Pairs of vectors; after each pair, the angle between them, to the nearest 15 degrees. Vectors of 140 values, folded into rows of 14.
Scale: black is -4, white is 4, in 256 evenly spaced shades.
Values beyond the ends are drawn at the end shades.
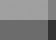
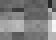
135 degrees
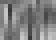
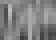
165 degrees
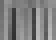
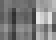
45 degrees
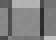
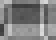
120 degrees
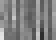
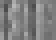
75 degrees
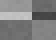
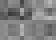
135 degrees
